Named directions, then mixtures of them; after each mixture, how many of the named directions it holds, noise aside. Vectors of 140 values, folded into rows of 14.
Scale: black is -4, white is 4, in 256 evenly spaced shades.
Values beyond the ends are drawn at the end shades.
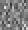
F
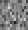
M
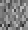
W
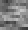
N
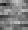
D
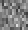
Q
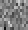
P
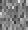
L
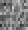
four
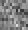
two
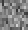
one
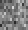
three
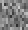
one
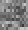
two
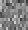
one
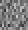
one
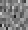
two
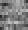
one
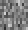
three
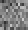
four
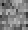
two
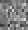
three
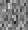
two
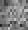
four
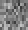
three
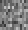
four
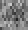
four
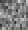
three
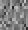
two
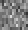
one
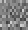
two
